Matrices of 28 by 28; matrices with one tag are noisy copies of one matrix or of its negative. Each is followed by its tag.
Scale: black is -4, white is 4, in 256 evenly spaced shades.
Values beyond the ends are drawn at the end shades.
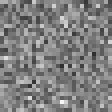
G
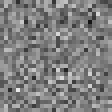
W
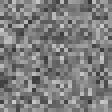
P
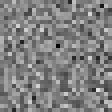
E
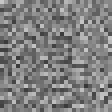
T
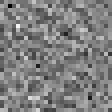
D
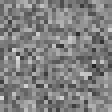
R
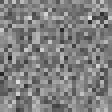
P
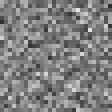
D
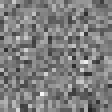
R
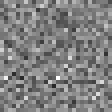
W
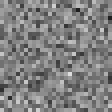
D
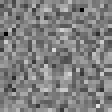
E
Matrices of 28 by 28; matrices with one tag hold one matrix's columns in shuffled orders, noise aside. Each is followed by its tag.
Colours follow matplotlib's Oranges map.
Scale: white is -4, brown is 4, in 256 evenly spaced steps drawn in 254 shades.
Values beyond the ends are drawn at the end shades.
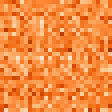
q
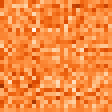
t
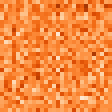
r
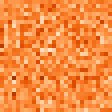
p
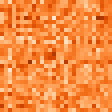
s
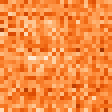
q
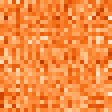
s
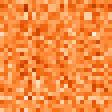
r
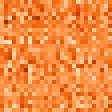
s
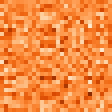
p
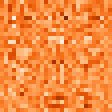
s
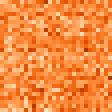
q
